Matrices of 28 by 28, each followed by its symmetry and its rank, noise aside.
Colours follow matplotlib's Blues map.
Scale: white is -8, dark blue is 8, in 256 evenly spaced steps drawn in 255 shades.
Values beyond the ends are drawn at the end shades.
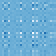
symmetric, rank one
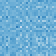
no symmetry, rank three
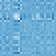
symmetric, rank two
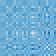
symmetric, rank two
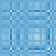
symmetric, rank one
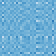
symmetric, rank two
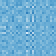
no symmetry, rank two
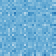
no symmetry, rank three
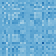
symmetric, rank three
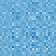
no symmetry, rank three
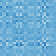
no symmetry, rank two
